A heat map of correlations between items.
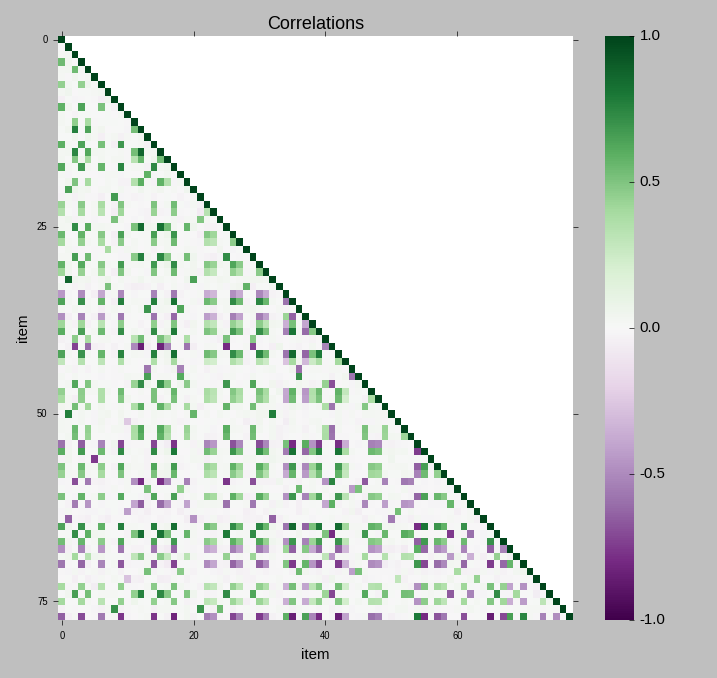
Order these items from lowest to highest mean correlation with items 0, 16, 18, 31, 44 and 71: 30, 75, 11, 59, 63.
59, 63, 11, 75, 30
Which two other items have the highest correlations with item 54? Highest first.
77, 70
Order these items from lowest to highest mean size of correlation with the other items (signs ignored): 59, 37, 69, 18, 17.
18, 69, 59, 37, 17
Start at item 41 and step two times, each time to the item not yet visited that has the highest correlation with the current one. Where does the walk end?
62
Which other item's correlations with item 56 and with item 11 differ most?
5
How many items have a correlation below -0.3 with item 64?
4
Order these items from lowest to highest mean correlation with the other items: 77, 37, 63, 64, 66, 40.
77, 37, 64, 63, 40, 66
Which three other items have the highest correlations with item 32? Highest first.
1, 50, 20
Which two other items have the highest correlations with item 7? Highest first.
33, 28
